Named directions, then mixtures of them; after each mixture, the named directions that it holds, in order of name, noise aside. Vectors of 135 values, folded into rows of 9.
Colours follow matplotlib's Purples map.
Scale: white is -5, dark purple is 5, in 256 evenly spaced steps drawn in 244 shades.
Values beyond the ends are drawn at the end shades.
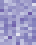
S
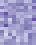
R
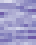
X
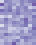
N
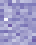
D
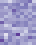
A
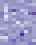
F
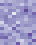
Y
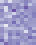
A, F, Y.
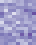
F, X, Y.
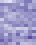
A, X, Y.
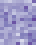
R, S, Y.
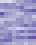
X.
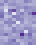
F, Y.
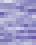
X.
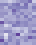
A.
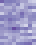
N, X, Y.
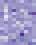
F.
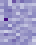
D.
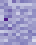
D.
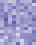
R, S, Y.
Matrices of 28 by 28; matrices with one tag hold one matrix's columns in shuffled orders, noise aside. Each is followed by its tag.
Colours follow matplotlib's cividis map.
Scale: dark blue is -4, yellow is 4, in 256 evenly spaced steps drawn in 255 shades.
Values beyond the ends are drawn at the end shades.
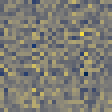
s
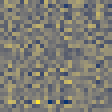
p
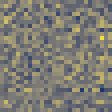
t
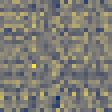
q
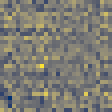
q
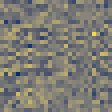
s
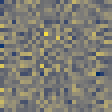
s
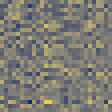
p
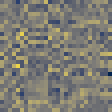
s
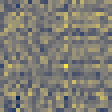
q
